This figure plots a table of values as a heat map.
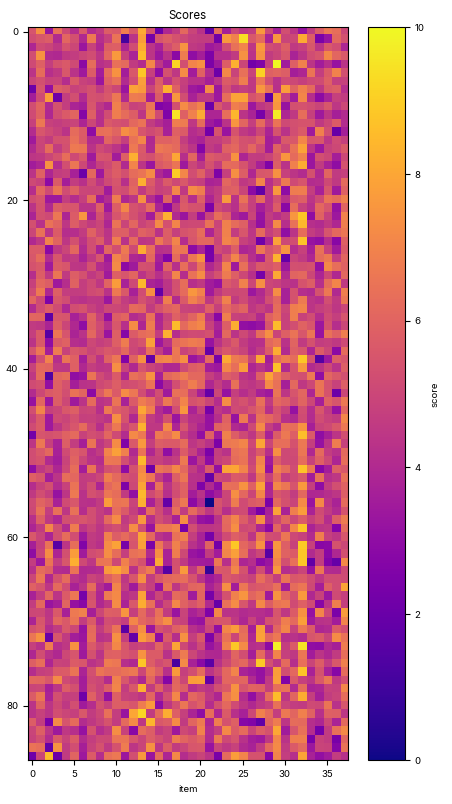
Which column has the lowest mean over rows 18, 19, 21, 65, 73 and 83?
21
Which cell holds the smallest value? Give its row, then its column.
56, 21
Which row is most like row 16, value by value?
59
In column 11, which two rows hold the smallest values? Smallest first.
1, 71
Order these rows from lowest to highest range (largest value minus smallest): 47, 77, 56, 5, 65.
65, 47, 77, 5, 56
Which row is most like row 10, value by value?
4
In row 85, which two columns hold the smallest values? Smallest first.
2, 36
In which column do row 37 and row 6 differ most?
14
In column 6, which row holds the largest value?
22
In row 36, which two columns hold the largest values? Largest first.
16, 28
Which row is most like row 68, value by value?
49
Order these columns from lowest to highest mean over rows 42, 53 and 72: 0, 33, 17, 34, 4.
33, 17, 4, 0, 34
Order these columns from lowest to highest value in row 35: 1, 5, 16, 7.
5, 1, 16, 7
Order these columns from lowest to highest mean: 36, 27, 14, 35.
36, 35, 14, 27
